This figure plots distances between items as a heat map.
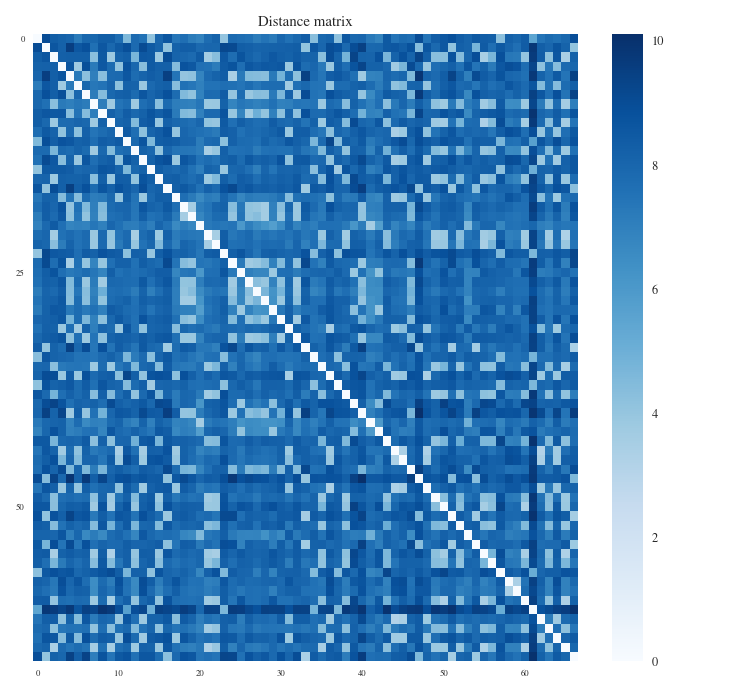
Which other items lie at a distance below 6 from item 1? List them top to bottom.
16, 33, 47, 51, 54, 66
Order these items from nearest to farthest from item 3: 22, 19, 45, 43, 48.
48, 45, 22, 43, 19
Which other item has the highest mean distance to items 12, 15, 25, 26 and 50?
61
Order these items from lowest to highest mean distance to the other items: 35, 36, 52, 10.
35, 52, 10, 36
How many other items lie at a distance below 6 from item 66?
6
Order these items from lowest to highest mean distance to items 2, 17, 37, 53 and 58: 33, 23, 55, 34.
55, 34, 23, 33
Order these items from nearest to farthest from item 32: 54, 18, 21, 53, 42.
18, 42, 53, 21, 54
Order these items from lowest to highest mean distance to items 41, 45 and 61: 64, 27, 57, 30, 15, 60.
57, 64, 27, 30, 60, 15
